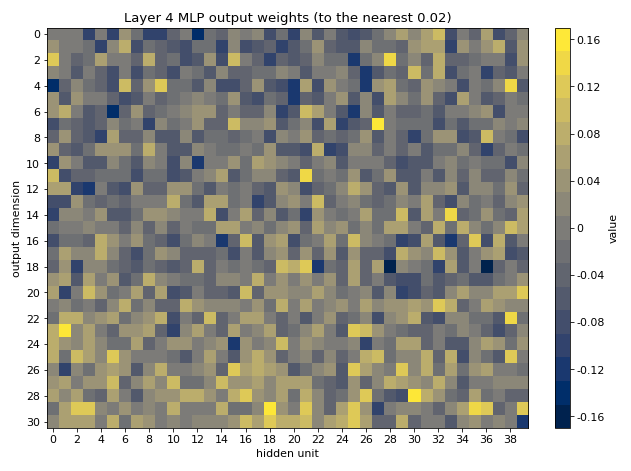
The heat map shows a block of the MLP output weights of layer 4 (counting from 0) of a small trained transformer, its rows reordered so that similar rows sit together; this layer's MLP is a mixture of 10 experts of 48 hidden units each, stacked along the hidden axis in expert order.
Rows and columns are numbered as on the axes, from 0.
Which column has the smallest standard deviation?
23
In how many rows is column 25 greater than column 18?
14
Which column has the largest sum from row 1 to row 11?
28
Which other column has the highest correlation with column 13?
2
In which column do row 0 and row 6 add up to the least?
5
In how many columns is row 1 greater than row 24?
10
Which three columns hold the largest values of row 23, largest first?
1, 25, 26
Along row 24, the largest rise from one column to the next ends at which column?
16
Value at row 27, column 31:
0.02
